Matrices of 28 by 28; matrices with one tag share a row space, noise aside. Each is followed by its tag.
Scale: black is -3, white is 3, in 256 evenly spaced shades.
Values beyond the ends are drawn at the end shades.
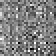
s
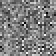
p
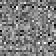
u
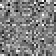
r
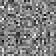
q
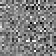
s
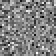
r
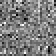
u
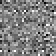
p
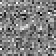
u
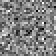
r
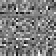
u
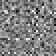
r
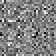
q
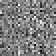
s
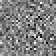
s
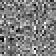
q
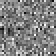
q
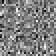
q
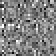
q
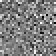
s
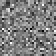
r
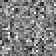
r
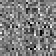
s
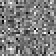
q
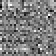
u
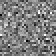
p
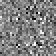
s
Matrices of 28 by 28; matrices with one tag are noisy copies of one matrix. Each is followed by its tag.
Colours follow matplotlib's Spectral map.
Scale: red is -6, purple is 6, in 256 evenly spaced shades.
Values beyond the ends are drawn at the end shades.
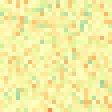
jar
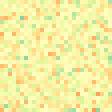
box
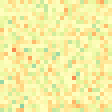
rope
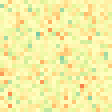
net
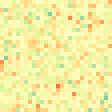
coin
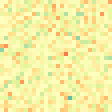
net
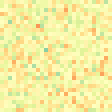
rope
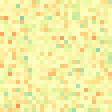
box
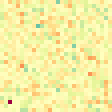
jar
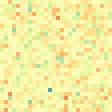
net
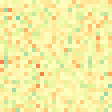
coin
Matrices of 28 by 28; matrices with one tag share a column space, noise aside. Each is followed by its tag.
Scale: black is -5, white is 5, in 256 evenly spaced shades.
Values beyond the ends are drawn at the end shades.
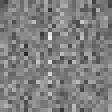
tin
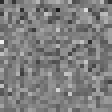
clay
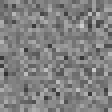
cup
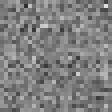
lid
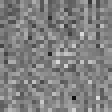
tin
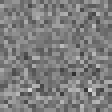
cup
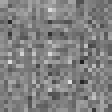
tin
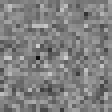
cup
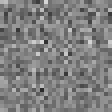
clay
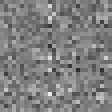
cup
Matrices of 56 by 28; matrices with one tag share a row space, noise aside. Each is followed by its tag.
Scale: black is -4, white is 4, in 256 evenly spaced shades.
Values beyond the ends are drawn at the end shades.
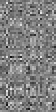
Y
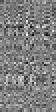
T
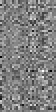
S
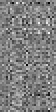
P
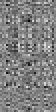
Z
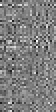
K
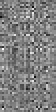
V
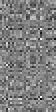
Y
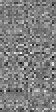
T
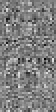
Z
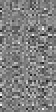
S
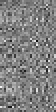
K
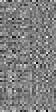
K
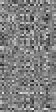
V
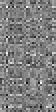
Y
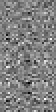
Z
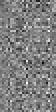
P
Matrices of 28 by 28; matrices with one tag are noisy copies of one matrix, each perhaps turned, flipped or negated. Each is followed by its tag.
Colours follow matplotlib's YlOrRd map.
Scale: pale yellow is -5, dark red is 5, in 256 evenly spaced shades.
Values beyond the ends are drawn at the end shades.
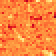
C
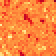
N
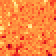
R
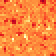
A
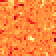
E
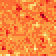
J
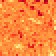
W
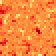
E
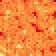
N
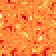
E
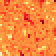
N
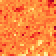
W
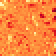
W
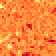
R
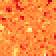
R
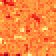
C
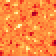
A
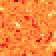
E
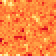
C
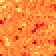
N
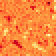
J
